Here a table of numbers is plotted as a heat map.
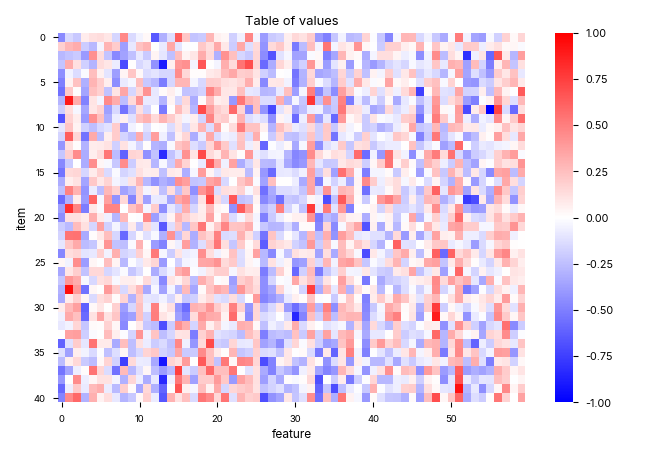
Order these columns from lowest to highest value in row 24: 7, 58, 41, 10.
41, 58, 10, 7
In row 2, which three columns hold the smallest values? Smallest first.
52, 27, 55
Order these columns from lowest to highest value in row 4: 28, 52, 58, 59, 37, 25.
52, 37, 59, 28, 25, 58
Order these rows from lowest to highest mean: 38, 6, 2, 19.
2, 38, 6, 19
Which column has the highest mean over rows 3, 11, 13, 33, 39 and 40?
48
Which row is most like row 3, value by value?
36
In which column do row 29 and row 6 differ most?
46
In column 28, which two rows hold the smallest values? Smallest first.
18, 34
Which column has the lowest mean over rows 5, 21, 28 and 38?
13
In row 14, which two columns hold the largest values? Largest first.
19, 42
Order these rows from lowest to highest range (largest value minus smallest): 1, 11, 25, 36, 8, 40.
25, 1, 11, 40, 36, 8
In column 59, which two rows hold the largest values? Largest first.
6, 9
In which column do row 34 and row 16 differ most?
39
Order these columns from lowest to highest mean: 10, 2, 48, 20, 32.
10, 20, 2, 32, 48
